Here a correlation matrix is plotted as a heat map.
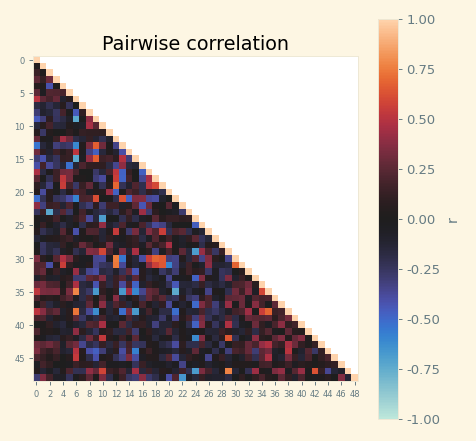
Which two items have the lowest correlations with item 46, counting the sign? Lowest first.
22, 15
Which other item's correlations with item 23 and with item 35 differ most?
2
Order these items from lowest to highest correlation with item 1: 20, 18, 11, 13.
20, 11, 13, 18
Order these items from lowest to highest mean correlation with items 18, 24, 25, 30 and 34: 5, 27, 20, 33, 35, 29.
29, 20, 33, 27, 5, 35
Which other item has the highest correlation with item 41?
6
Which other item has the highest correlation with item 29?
47
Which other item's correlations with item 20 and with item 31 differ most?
12
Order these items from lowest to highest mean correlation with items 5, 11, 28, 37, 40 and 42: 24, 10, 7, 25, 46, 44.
24, 44, 7, 46, 25, 10
